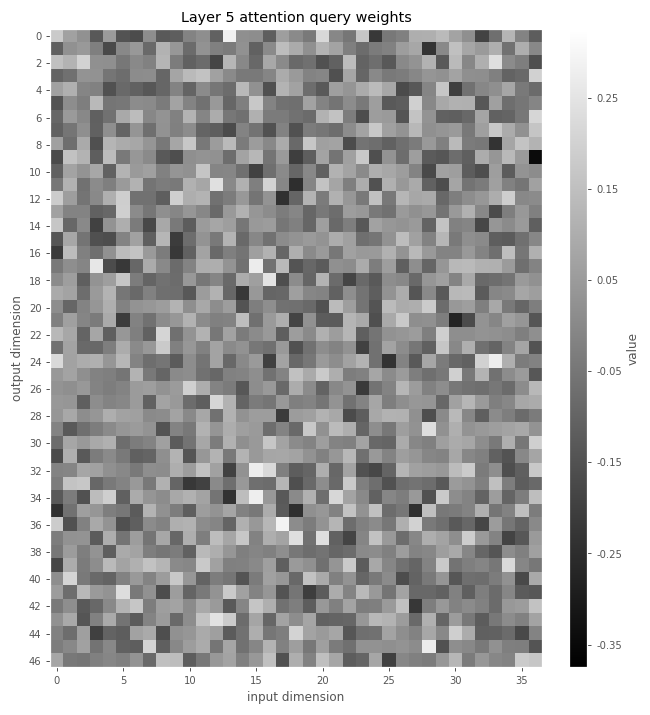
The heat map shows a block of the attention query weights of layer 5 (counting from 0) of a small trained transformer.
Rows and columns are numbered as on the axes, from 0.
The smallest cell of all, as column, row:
36, 9
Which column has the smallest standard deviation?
7
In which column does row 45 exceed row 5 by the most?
28
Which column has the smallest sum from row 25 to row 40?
23
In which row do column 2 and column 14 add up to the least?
19
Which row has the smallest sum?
33
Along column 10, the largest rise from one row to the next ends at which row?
34
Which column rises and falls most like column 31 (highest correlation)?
30
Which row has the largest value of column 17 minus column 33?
8
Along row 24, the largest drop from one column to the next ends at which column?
16
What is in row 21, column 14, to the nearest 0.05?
0.15
